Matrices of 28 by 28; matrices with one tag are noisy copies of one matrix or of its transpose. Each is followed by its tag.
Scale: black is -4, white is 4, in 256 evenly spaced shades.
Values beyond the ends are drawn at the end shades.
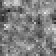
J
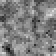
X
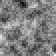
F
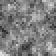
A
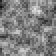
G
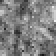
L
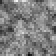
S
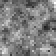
A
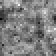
J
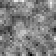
S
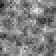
G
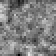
J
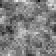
S
